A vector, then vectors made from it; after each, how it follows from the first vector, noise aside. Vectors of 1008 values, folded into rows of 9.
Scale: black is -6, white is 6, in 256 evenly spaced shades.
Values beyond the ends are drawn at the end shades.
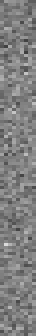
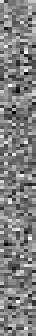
negated, scaled up.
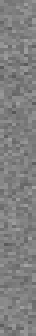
negated, shrunk.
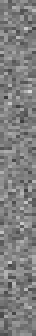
reversed.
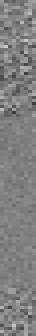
negated, partly zeroed.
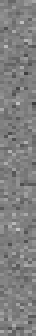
negated, partly zeroed.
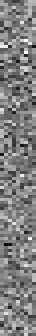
negated, scaled up.
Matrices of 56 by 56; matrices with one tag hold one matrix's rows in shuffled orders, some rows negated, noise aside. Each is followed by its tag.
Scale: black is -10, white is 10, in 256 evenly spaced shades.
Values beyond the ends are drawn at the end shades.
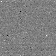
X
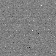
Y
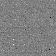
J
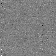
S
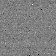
Y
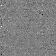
S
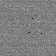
Y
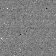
X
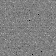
Y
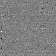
S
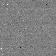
X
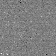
X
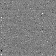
S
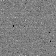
J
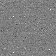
J
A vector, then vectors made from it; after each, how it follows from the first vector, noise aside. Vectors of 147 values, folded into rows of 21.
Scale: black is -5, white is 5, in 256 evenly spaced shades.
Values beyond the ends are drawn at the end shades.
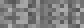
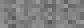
wrapped around, negated, shrunk.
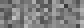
wrapped around, negated.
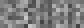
copied.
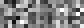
scaled up.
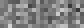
copied.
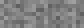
wrapped around, shrunk.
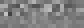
wrapped around, partly zeroed.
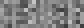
negated.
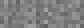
wrapped around, shrunk.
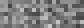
wrapped around, negated.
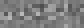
wrapped around, partly zeroed.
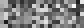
wrapped around, scaled up.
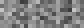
wrapped around, negated.
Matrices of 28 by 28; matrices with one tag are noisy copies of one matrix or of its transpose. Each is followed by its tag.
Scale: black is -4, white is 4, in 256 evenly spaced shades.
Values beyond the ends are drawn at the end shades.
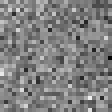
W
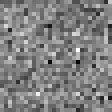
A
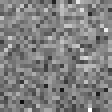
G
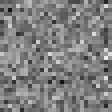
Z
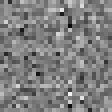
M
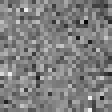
W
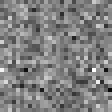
M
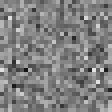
M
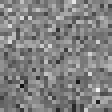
W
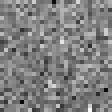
G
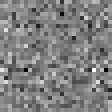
M
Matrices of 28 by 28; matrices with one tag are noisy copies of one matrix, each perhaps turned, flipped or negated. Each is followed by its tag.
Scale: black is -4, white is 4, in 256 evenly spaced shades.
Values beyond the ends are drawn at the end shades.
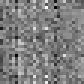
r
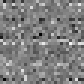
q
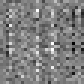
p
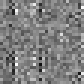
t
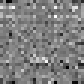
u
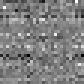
r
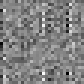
t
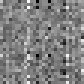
r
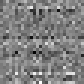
p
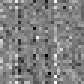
r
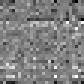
u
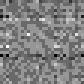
r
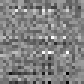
p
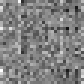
u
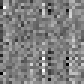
t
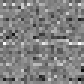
q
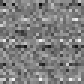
q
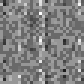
q
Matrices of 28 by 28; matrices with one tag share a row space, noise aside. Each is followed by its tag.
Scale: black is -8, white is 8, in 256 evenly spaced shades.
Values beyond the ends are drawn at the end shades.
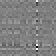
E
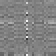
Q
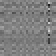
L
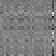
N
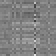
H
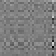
N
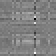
H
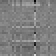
H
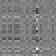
E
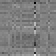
H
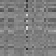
Q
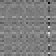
L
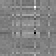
H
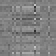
H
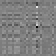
E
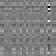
L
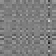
L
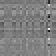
L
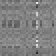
E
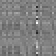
E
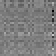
N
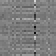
H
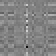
Q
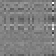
N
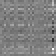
N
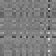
L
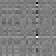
E
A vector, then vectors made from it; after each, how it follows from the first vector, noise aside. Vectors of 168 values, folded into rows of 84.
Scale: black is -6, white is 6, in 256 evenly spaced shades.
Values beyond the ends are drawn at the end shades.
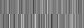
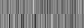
negated.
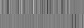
negated, partly zeroed.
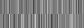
copied.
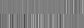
wrapped around, partly zeroed.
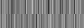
reversed, negated.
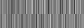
reversed, negated.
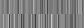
negated.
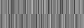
reversed, negated.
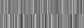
sign-scrambled.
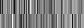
wrapped around, negated, scaled up.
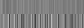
negated, partly zeroed.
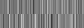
copied.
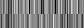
wrapped around, negated, scaled up.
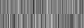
sign-scrambled.
